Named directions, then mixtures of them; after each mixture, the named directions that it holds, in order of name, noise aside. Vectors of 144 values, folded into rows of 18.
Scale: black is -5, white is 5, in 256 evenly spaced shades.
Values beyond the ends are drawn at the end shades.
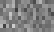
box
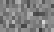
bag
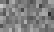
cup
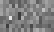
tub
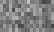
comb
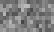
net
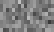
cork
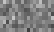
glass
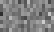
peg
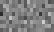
peg.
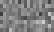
peg.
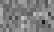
bag, peg.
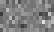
bag, cork, peg.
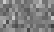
glass.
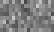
glass.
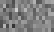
box.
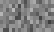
cork, tub.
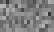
bag, cup.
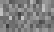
peg, tub.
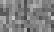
cork, glass, peg.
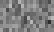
comb, cork, net.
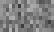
comb, cork, tub.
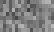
comb.
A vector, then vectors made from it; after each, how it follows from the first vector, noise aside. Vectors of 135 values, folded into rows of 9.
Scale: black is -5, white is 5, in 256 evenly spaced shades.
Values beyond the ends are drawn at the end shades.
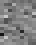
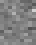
reversed, negated, shrunk.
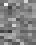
wrapped around, negated.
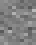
reversed, negated, shrunk.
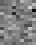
reversed.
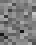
sign-scrambled.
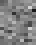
reversed.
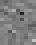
wrapped around, partly zeroed.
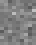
reversed, negated, shrunk.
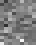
wrapped around, negated.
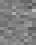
reversed, negated, shrunk.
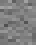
wrapped around, shrunk.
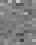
wrapped around, partly zeroed.
